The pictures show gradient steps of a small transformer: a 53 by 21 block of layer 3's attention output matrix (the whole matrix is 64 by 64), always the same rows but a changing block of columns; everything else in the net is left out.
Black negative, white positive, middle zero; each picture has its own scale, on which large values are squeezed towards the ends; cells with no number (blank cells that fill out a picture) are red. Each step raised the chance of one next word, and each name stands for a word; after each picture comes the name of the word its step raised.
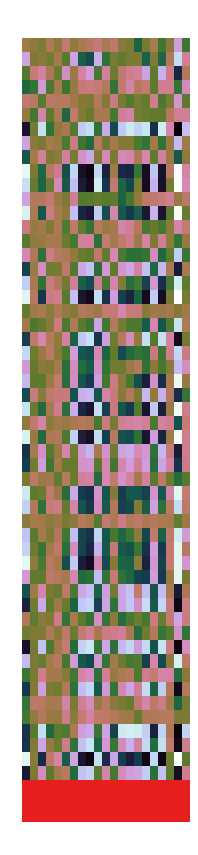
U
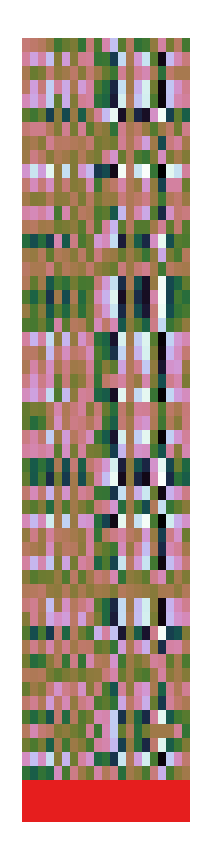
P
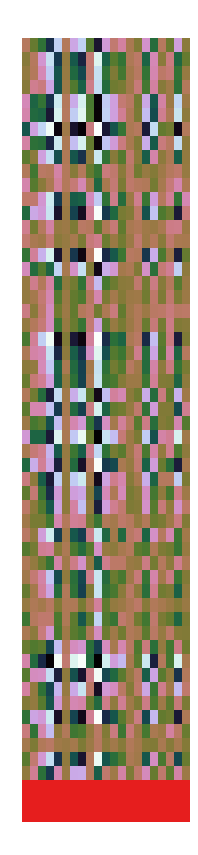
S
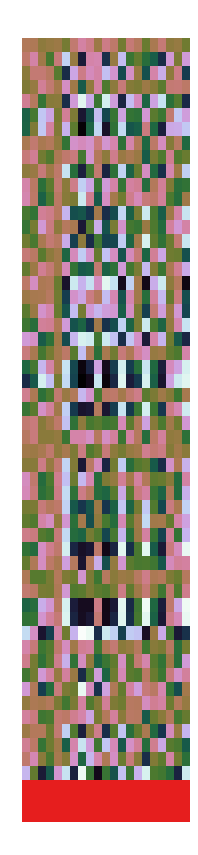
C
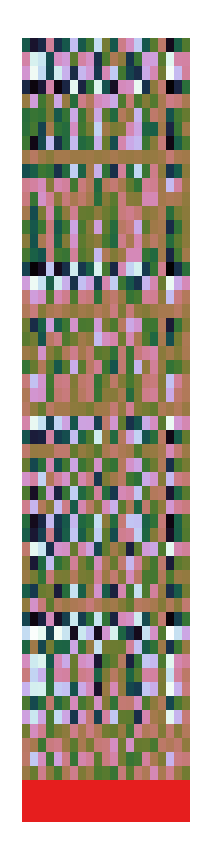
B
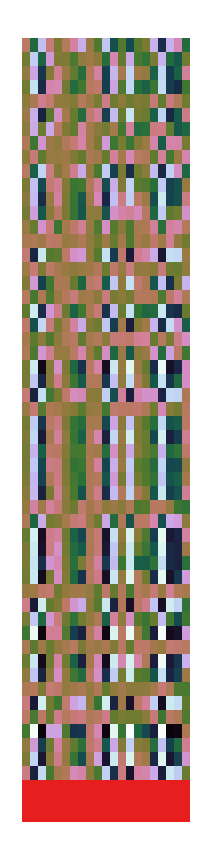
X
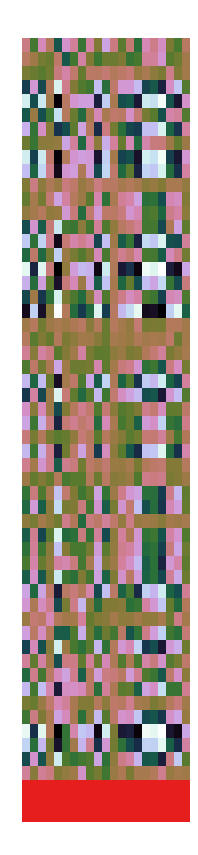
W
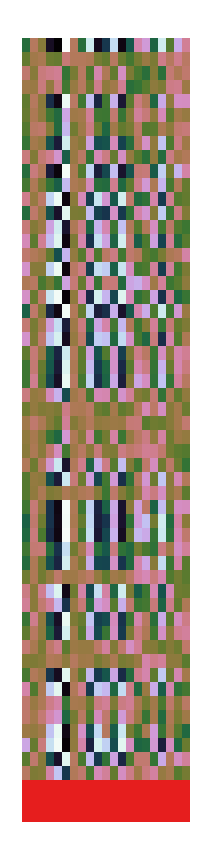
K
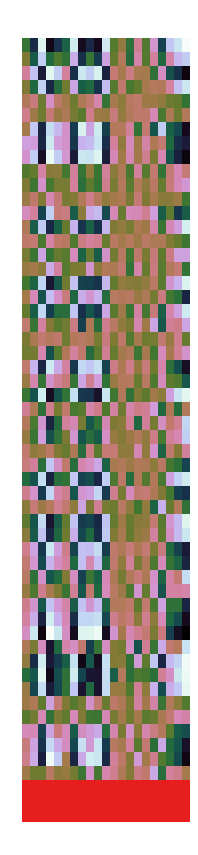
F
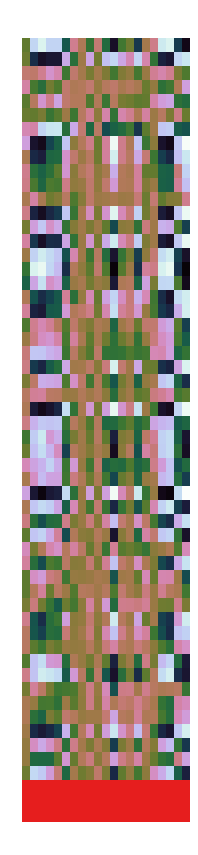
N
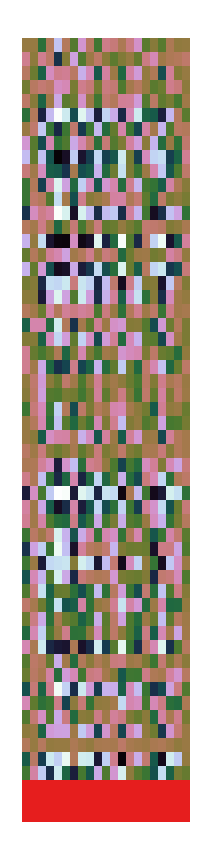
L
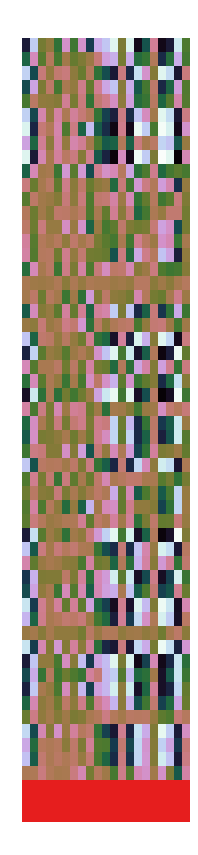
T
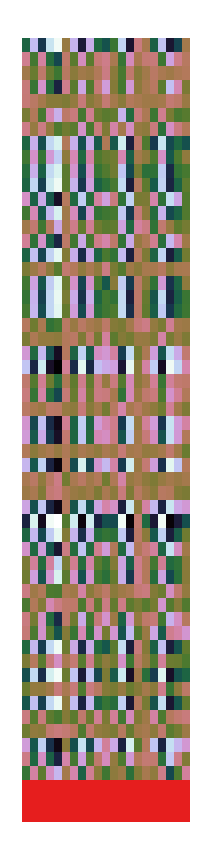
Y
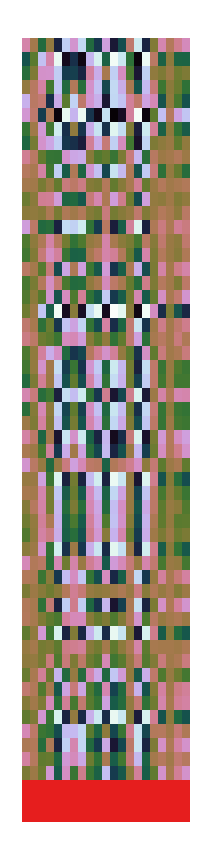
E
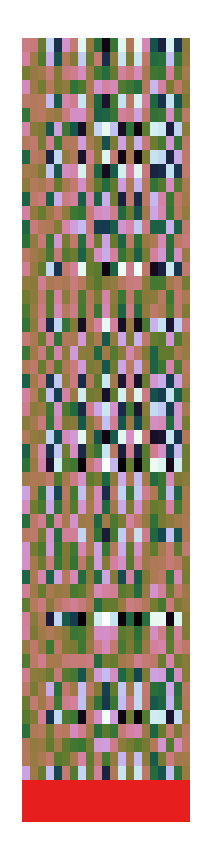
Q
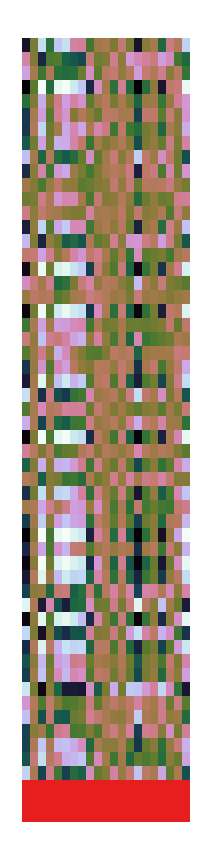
B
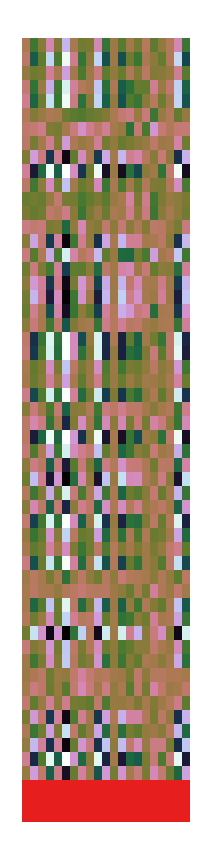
P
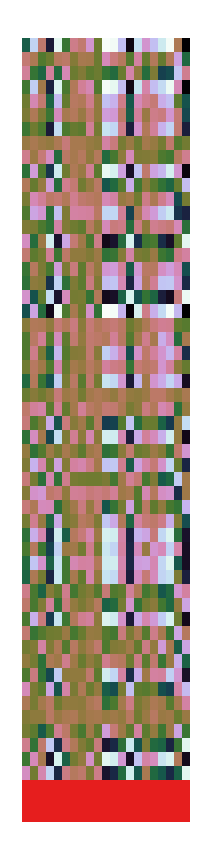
B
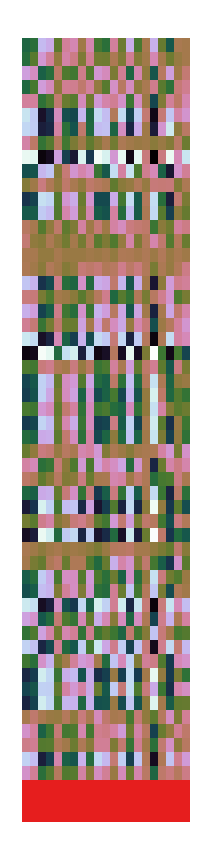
T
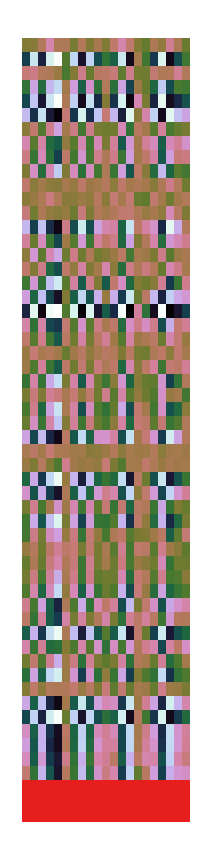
E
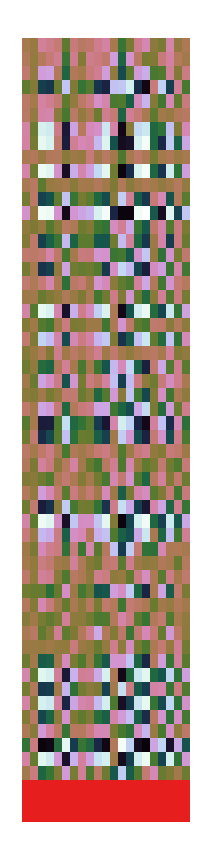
Y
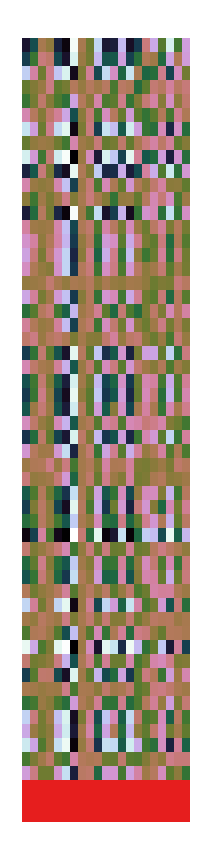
T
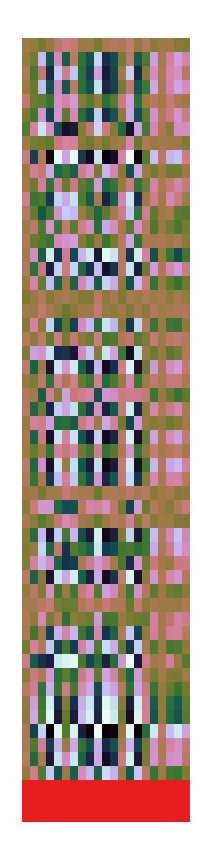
X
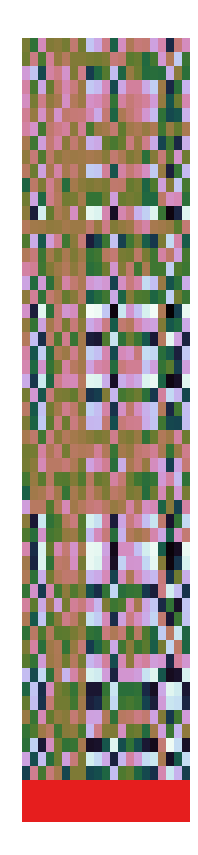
C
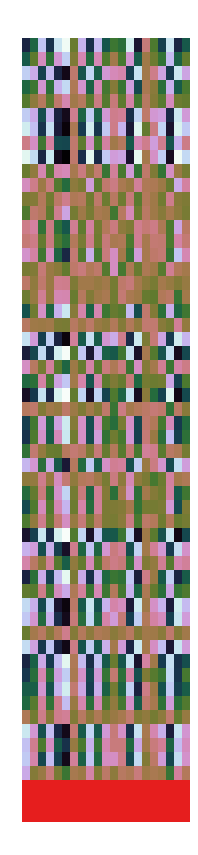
T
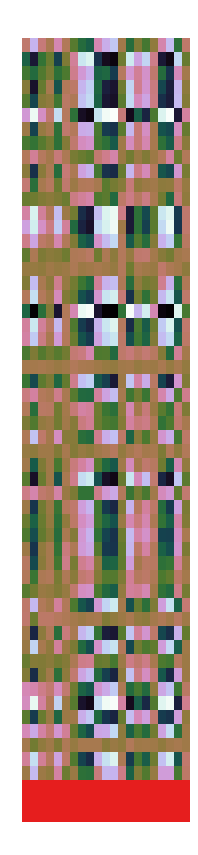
E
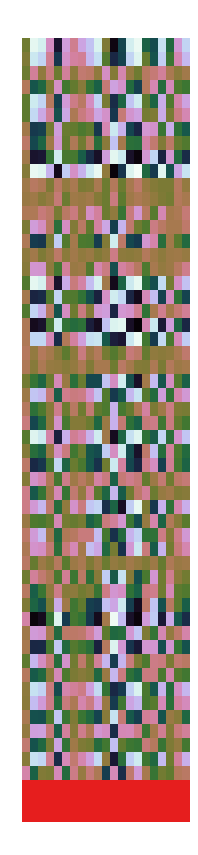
Q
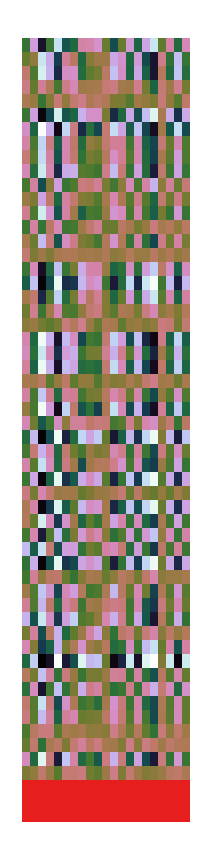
S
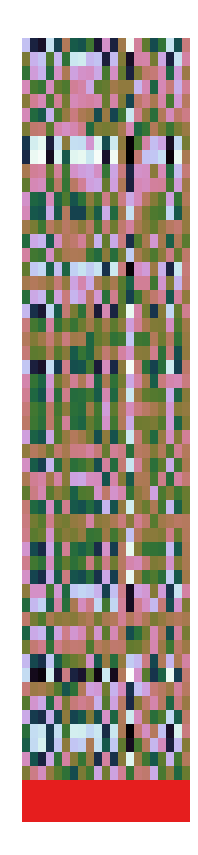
N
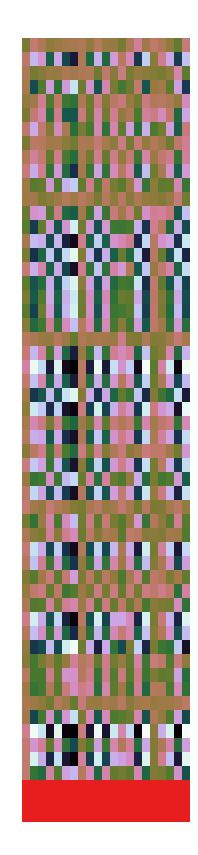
W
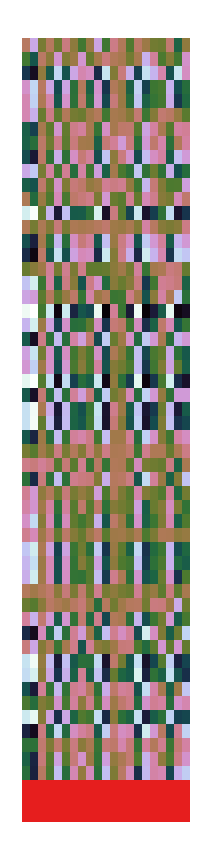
C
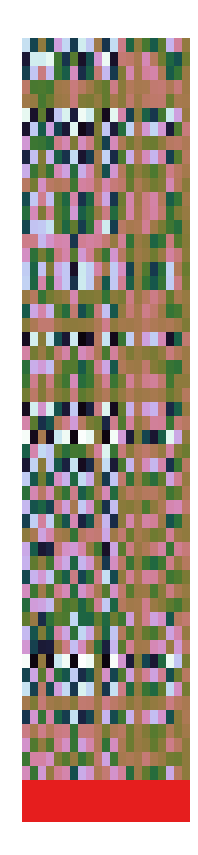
S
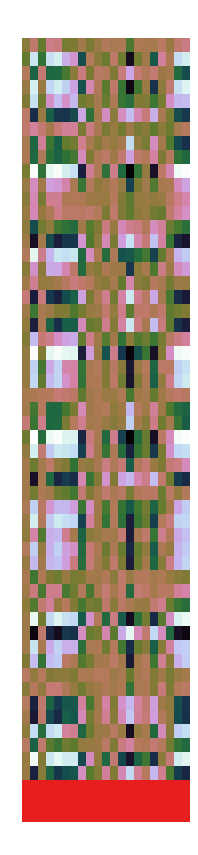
P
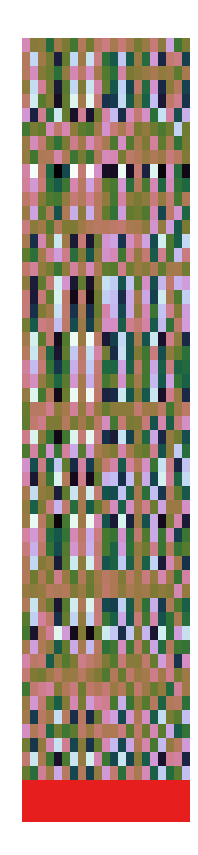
P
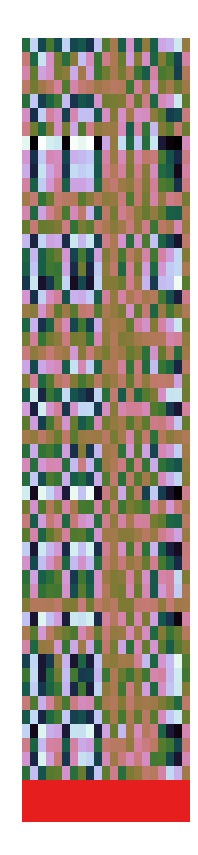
N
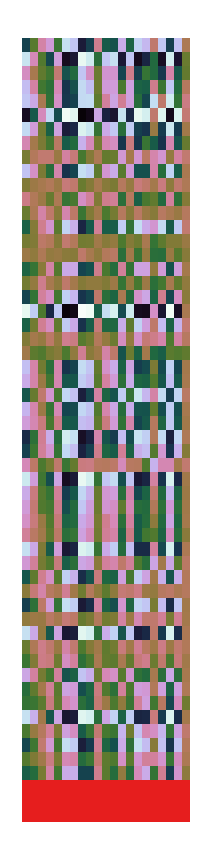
E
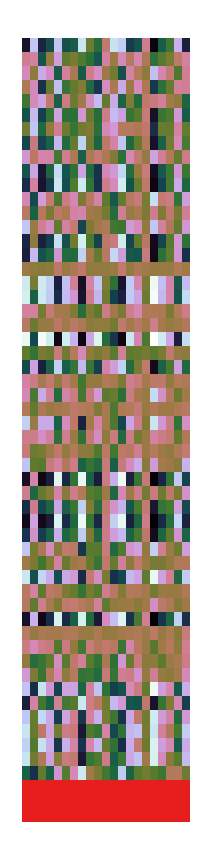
K
